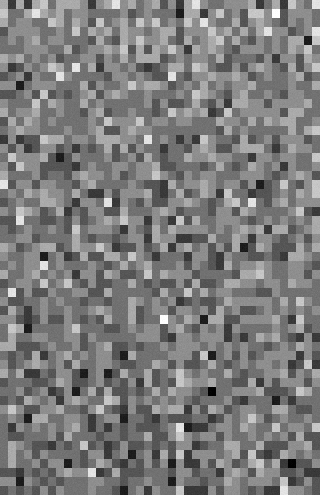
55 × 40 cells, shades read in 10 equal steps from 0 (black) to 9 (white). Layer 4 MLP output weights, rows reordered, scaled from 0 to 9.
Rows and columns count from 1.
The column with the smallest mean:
15
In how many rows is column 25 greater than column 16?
23
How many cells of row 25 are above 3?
30
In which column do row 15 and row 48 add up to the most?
40
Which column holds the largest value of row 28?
13
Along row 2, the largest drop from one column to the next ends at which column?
36
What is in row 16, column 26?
7
